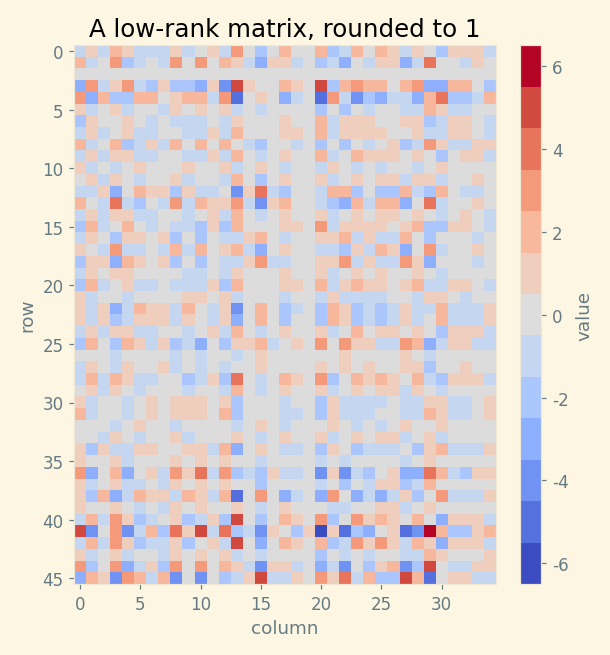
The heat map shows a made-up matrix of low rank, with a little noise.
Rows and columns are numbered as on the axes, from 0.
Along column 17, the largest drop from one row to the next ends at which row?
4
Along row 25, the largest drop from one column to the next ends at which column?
29
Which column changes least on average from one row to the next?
19
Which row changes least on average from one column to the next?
2
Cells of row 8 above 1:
6
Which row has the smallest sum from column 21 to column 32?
41
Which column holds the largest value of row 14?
13
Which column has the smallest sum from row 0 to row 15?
15
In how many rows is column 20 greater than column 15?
23
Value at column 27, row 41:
-5
